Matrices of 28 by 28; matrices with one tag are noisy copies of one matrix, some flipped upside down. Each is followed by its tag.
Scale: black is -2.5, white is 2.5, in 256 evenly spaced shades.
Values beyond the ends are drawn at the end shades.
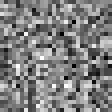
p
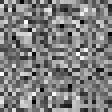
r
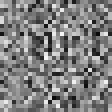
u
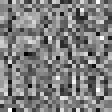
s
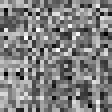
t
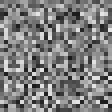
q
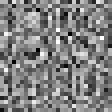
s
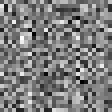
r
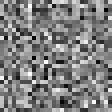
r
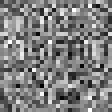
q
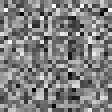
q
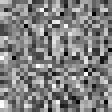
u
